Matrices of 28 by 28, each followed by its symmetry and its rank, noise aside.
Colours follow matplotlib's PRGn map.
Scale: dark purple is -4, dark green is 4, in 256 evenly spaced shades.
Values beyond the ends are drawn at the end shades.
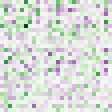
no symmetry, rank four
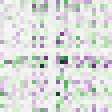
no symmetry, rank four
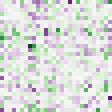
antisymmetric, rank six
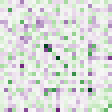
symmetric, rank five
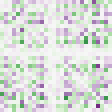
antisymmetric, rank four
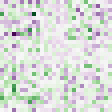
no symmetry, rank five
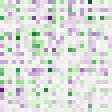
no symmetry, rank four
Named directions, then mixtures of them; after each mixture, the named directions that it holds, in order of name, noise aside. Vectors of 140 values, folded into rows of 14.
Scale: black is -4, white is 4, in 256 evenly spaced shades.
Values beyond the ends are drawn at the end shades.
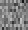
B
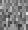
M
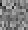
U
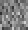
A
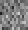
A.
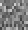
B, M, U.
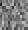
A, U.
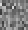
U.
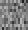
B.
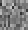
M, U.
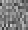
B, M, U.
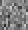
M, U.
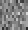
A, B, M.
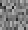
M, U.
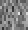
A, M.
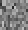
U.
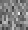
A, M.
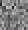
U.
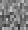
A, B, M.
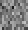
A, U.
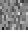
A, B, M.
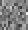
M, U.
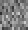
A.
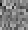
U.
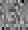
A, B.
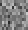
A, M, U.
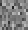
A, M, U.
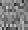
B, U.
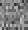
B, U.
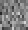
A.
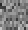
M, U.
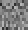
A, B, U.
